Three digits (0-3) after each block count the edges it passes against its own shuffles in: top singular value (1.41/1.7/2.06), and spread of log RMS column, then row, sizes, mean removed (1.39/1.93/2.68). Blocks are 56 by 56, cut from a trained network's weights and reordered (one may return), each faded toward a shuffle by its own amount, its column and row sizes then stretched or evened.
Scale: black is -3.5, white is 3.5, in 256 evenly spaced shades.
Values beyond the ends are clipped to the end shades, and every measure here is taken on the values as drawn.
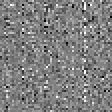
1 2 1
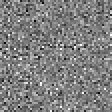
1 1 1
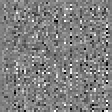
0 3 1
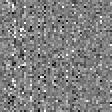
0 3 1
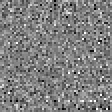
0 1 1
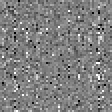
2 2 0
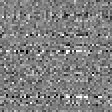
2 0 3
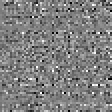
0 2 3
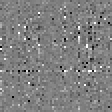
2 2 1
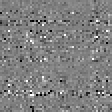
0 1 3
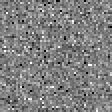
0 0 1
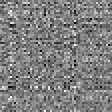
3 2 2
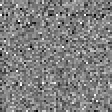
0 0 1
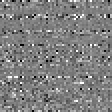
0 1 3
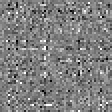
2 2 2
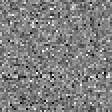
1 0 1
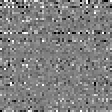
0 2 3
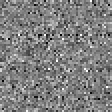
0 0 2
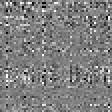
2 2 3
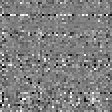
2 1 3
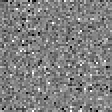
0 1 1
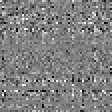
0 2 3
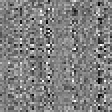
3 3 1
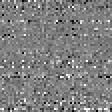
1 1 3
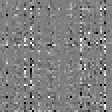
1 3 2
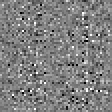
1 2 2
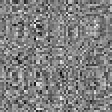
3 2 0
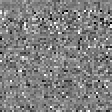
0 1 3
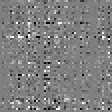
1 3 3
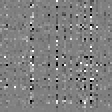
2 3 2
